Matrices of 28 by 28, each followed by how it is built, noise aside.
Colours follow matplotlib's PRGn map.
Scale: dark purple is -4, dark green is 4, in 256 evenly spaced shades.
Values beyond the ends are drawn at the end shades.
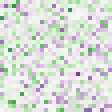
Hankel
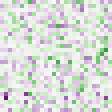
noise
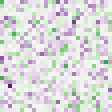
Hankel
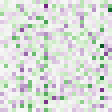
uneven columns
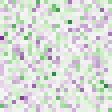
Toeplitz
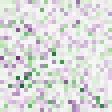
lower triangular
